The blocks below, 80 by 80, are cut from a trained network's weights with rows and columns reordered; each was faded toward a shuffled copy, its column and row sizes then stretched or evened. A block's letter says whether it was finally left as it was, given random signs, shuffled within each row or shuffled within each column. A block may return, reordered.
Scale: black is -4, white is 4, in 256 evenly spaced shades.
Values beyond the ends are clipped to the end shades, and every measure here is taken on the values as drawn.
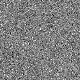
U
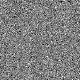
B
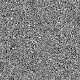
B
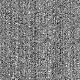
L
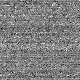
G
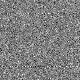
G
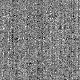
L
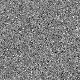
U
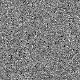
U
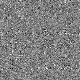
B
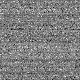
G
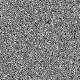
U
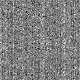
L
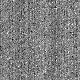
U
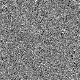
U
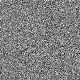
B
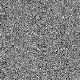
L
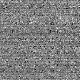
L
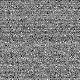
L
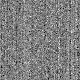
U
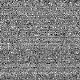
L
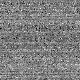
G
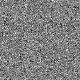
B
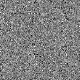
B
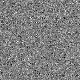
G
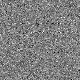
G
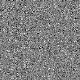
B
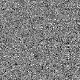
L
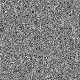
G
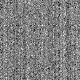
L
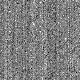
U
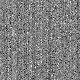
U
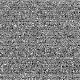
L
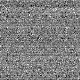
L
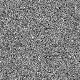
G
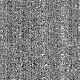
L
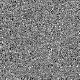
B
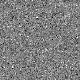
B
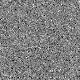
G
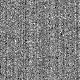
U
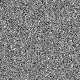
U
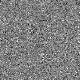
L
